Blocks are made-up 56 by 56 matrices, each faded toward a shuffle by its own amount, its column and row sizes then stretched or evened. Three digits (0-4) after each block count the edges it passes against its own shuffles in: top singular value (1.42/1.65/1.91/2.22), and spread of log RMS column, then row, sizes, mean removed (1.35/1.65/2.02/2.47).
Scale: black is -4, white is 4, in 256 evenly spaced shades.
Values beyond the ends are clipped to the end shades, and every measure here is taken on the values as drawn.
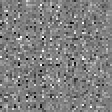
1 4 3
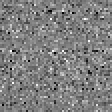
0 0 3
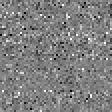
0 0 3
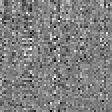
3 3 2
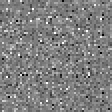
0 1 1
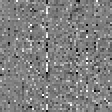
2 4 0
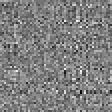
3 2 3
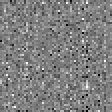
2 3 0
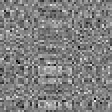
4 0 3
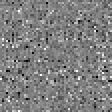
2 1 2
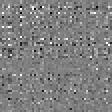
3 2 4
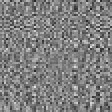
4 3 3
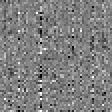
3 4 1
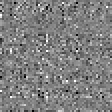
0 3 3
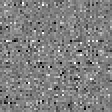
1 2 3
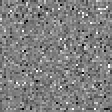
0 1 2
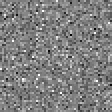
1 1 0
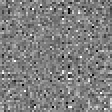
2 2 1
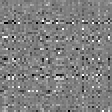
4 3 4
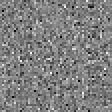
1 2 0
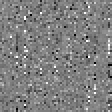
0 3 0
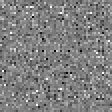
1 1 1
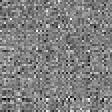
4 3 3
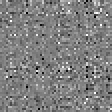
3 3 3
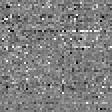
1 1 4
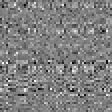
4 1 4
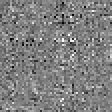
1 3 3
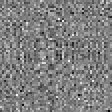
4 1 0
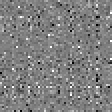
3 2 2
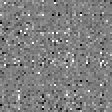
0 2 3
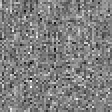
2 2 0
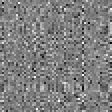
4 3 0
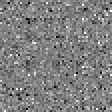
1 1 2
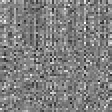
4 3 1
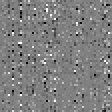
1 4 2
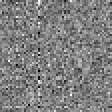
3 2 0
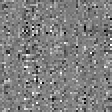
1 4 2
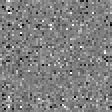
1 2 3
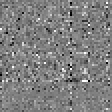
2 3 3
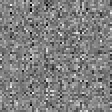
3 4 1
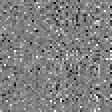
3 2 1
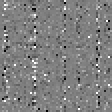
2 4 0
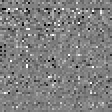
0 2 4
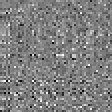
4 2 3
